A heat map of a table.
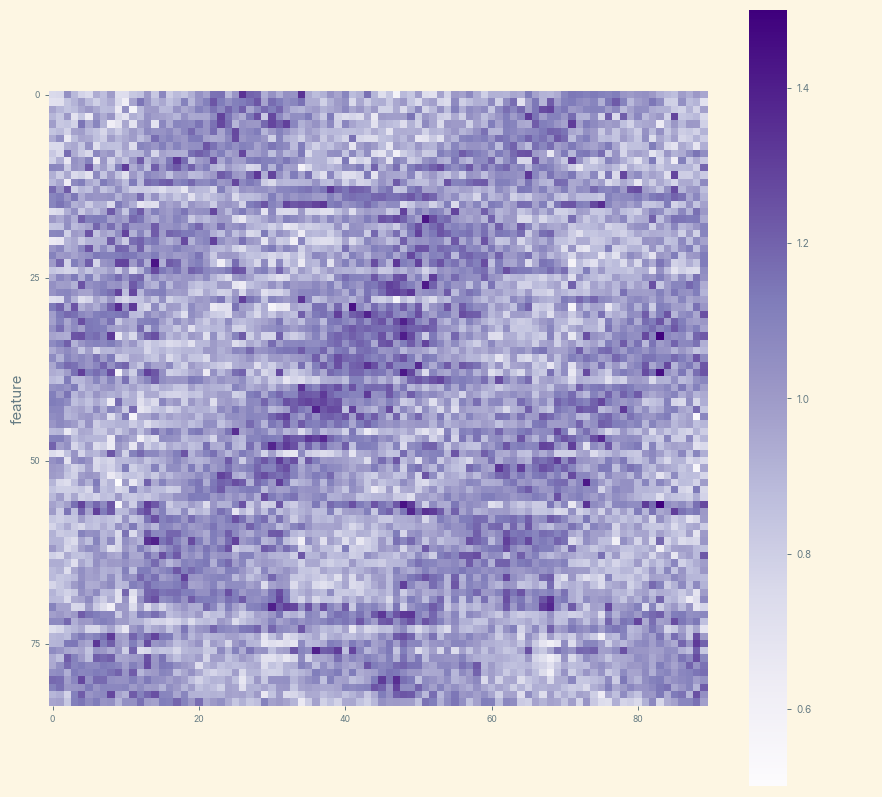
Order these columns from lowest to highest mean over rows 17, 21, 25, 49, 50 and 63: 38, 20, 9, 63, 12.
38, 20, 63, 9, 12
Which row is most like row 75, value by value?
77
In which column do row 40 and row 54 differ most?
44
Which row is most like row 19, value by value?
10
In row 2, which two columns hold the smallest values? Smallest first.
11, 9
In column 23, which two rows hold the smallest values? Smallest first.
23, 29
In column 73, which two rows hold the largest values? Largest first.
53, 56
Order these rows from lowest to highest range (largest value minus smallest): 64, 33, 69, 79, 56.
64, 79, 69, 33, 56
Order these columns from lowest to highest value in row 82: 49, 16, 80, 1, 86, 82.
80, 1, 82, 16, 86, 49
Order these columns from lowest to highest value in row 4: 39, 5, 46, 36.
39, 46, 5, 36
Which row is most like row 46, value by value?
6
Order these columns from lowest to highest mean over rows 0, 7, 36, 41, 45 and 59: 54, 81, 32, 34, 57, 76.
54, 81, 57, 32, 76, 34
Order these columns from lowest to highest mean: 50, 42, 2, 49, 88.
2, 88, 42, 50, 49
